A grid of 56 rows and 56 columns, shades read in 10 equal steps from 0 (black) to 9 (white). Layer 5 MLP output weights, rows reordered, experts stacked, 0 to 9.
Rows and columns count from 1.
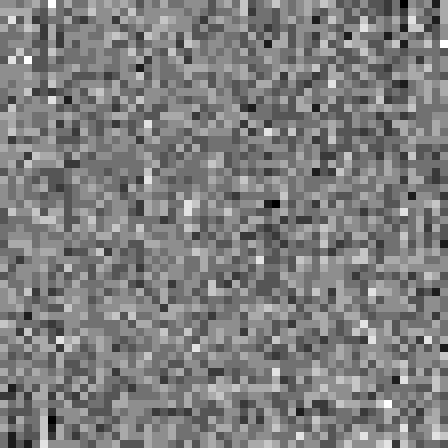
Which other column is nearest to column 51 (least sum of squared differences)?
55
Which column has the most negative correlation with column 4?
6
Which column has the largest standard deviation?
51
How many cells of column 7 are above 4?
28
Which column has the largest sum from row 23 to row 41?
41
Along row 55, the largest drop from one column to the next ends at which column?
7
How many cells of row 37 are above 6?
4
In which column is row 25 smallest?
52
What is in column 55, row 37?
1
